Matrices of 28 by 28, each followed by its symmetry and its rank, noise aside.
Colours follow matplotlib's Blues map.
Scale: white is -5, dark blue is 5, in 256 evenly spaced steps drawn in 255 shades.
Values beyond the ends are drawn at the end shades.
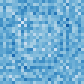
symmetric, rank four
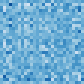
no symmetry, rank four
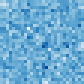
symmetric, rank eight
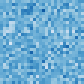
antisymmetric, rank six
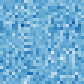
no symmetry, rank eight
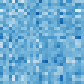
no symmetry, rank four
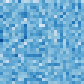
no symmetry, rank six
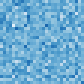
symmetric, rank six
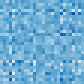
antisymmetric, rank four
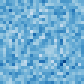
symmetric, rank six
